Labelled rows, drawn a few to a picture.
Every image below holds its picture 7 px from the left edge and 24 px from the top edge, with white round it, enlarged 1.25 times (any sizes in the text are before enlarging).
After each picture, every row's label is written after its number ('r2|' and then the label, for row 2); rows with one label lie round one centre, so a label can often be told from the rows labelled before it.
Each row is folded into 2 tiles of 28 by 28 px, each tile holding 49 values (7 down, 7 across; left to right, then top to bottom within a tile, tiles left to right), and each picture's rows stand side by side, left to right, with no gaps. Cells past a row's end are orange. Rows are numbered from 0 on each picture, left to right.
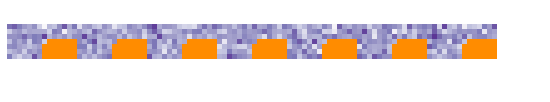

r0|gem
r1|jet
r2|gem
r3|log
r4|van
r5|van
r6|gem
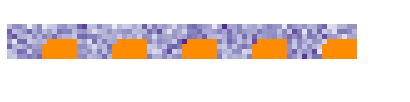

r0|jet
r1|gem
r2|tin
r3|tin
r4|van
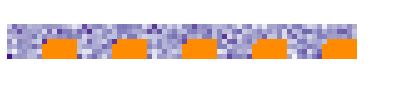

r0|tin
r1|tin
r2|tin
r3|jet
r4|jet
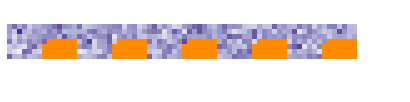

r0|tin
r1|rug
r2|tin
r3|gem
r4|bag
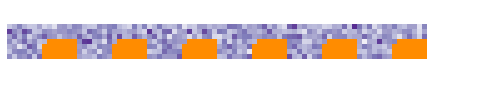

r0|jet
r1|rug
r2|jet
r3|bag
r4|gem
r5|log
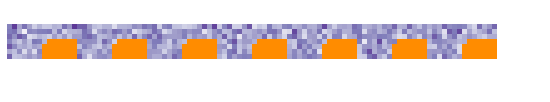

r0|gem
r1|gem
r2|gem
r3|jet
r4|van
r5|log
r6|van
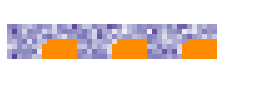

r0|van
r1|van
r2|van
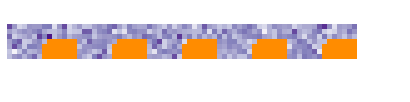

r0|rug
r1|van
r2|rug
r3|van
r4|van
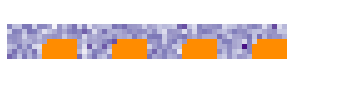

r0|van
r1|tin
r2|van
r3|rug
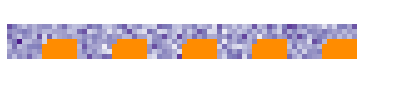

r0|rug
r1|bag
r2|bag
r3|log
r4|gem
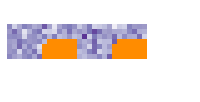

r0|van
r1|jet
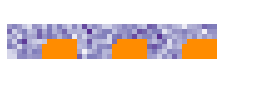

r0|jet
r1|tin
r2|gem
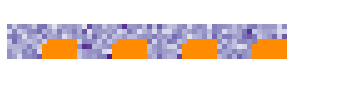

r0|van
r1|bag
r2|log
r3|log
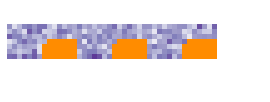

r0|van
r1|log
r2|log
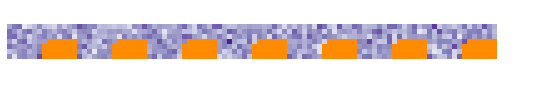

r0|jet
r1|gem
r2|van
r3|rug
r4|van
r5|rug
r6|tin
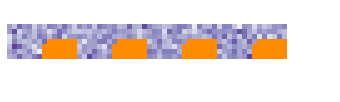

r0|bag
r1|log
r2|van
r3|jet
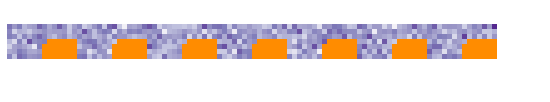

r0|log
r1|van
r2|gem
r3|gem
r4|tin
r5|gem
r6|gem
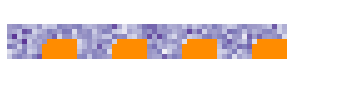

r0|jet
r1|van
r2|gem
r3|rug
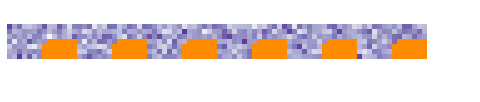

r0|log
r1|log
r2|gem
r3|gem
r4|bag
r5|tin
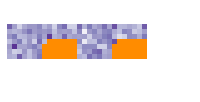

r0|rug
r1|log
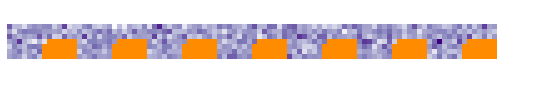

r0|rug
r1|jet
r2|jet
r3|log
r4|gem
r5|rug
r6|rug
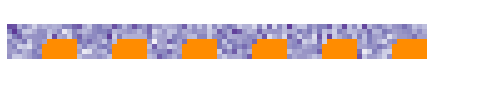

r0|gem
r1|rug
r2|log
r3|jet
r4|rug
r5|tin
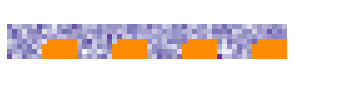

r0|van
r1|rug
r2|log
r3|tin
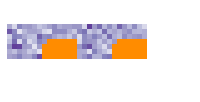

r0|bag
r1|bag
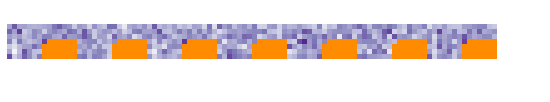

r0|tin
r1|van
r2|tin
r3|log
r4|jet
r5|van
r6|tin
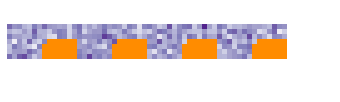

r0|log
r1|log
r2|rug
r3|rug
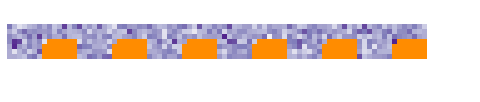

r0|rug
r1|bag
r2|van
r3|jet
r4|rug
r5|tin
